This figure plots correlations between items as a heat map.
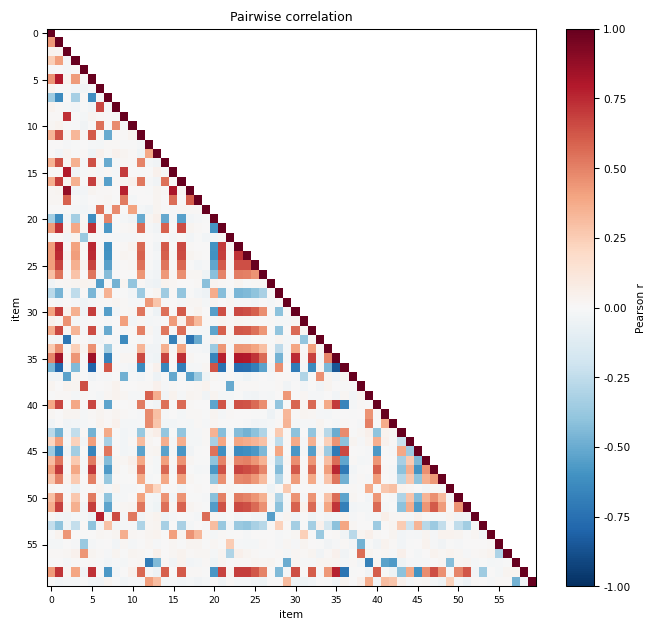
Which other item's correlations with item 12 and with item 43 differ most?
57
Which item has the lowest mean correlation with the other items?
36
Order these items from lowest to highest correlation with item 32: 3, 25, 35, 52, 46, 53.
53, 52, 3, 46, 25, 35
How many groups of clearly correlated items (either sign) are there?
5
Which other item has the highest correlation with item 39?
12
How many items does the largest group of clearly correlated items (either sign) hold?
31
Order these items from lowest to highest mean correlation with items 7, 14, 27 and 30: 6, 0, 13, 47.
6, 13, 0, 47
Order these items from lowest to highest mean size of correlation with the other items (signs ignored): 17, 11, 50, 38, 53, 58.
38, 17, 53, 50, 11, 58
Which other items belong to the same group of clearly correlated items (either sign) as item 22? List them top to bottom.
4, 38, 55, 56
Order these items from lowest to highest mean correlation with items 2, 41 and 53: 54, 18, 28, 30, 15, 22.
30, 22, 28, 54, 18, 15
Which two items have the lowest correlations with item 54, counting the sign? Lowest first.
33, 37
